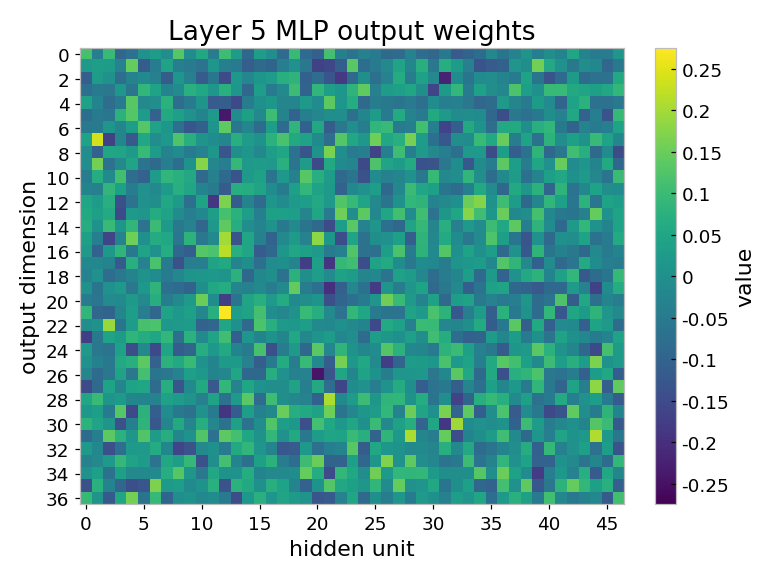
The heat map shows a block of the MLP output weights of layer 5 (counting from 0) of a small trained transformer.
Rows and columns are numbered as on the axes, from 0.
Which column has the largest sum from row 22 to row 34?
5
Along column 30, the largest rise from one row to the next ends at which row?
10
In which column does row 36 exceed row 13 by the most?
3
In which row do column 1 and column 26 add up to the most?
7
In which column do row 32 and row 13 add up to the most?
33
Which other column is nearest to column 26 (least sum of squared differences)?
27
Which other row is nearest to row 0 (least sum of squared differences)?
18
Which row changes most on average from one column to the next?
29
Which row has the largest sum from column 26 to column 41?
13
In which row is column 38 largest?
35
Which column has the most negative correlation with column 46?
45
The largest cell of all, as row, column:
21, 12
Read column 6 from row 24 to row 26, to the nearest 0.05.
-0.15 -0.1 -0.05
